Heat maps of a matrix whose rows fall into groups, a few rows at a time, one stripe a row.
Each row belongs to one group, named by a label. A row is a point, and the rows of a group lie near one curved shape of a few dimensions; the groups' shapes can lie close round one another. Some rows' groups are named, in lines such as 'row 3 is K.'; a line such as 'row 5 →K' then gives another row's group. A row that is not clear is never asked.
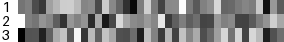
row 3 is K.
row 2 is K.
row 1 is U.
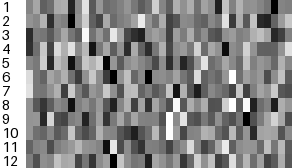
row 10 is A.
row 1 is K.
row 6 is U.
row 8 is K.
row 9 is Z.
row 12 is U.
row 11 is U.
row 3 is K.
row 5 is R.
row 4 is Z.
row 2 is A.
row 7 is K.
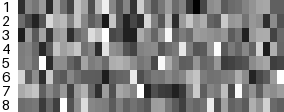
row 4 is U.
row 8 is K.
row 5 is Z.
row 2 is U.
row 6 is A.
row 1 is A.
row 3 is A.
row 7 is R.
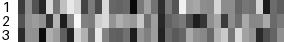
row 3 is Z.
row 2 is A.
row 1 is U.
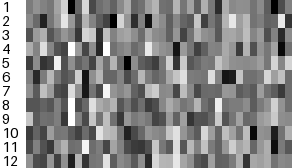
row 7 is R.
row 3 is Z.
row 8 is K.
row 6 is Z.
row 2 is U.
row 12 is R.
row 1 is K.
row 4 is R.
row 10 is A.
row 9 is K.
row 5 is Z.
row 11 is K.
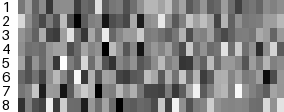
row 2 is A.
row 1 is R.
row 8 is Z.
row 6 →K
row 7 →R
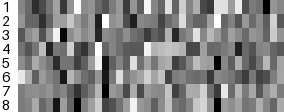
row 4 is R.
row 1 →K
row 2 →U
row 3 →R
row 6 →K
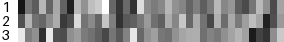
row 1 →A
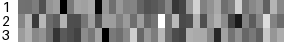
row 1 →R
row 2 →Z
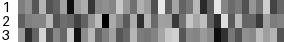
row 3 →Z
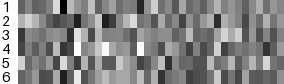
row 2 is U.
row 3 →Z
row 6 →A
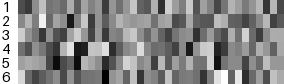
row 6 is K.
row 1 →Z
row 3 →A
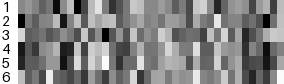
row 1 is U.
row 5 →A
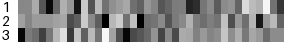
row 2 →U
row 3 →K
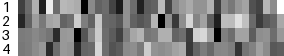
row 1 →Z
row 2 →Z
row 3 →U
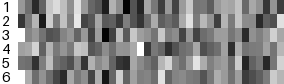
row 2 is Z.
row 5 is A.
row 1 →U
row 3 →K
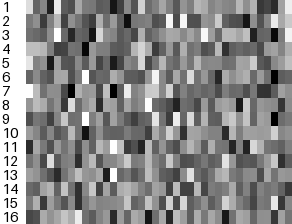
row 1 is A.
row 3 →A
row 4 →U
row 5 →A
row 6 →K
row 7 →K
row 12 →Z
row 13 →U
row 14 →Z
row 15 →Z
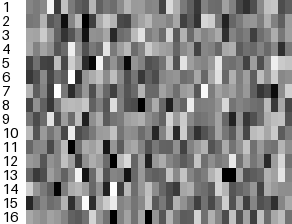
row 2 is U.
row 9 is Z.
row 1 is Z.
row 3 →U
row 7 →A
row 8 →U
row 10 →K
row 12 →U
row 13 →Z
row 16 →U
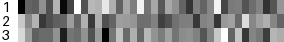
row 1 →A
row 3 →K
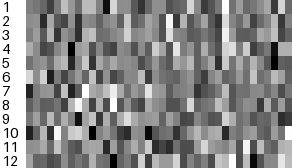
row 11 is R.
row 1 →U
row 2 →Z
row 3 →Z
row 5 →K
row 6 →A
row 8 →U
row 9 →Z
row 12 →K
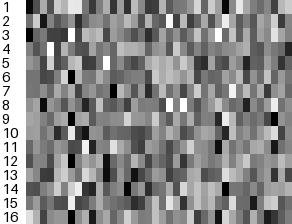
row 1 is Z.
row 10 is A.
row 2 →Z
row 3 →K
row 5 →R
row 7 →U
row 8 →Z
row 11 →K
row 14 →Z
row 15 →A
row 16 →K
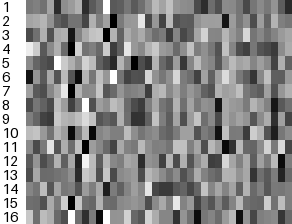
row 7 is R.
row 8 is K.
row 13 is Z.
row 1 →R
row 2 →U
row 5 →U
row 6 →A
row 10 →K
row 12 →Z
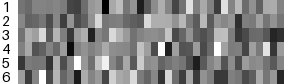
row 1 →U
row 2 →R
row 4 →Z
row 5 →A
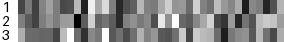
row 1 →A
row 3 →U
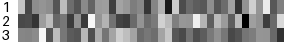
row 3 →Z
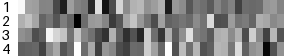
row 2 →U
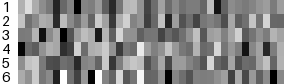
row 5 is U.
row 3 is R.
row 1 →U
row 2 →K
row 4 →A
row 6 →R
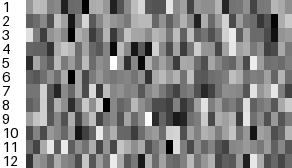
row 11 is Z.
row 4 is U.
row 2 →A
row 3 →K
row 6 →R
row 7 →A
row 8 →R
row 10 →A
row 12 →K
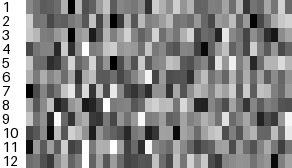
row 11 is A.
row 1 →R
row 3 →K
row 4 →A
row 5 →K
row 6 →R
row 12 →K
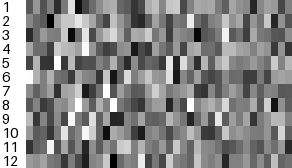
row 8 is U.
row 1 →A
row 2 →U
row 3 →A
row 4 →U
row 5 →Z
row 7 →R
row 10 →U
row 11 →Z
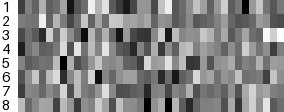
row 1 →A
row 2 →Z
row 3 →Z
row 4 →K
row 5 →R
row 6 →R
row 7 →K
